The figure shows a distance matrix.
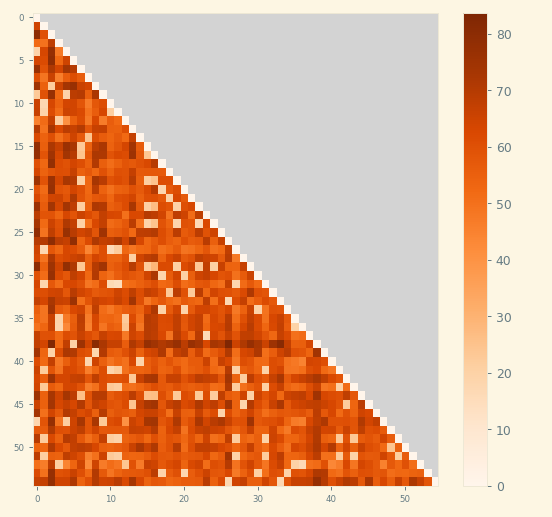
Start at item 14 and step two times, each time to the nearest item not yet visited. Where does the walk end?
7
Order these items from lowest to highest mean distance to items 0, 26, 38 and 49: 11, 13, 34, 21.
11, 34, 21, 13
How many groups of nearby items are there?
14
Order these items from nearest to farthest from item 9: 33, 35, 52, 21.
52, 35, 21, 33
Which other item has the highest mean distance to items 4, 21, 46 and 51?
38
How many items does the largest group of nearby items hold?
9
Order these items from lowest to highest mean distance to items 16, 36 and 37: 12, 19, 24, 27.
12, 24, 19, 27
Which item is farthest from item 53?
2
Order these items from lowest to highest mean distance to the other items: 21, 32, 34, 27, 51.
27, 51, 34, 21, 32
